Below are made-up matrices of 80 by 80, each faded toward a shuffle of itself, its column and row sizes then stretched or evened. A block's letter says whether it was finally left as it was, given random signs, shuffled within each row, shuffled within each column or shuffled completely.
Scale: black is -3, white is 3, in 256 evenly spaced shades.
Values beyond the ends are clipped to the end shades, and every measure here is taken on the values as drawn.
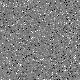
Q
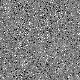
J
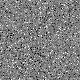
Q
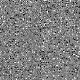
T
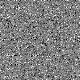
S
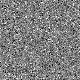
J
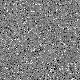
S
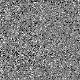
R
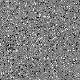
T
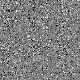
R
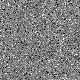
Q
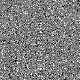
T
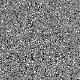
R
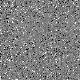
R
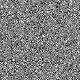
T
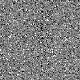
T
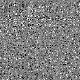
T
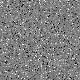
Q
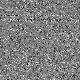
S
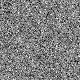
Q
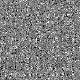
T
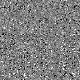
T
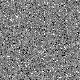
J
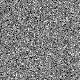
J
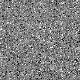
R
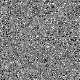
T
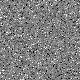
Q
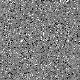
R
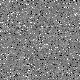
S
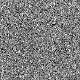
R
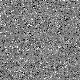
S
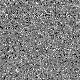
S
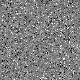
J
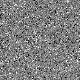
R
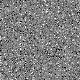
J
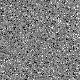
J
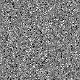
J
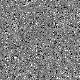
R
